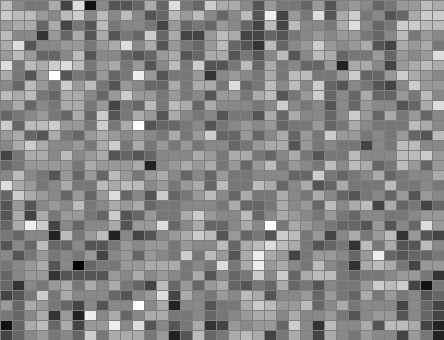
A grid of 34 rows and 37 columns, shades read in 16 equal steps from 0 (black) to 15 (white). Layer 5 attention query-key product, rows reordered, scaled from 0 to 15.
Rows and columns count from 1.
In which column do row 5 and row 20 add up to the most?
2
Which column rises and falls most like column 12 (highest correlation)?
26
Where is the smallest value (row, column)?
27, 7
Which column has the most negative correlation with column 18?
12
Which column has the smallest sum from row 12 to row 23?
13
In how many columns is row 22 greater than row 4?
18
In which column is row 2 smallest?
24
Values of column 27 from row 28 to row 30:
11 5 6
